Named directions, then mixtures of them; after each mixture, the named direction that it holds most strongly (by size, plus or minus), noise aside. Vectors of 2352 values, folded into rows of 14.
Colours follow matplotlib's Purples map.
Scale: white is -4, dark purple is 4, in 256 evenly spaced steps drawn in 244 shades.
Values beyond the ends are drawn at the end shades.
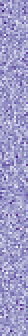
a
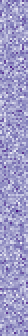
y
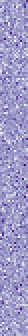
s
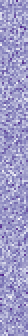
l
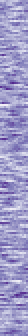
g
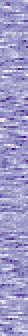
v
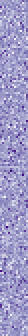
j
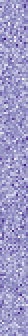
s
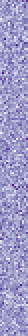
s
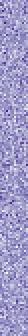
a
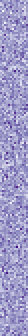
a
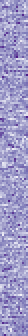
v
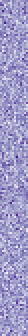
a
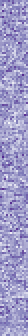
a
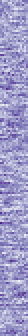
g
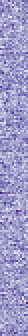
y
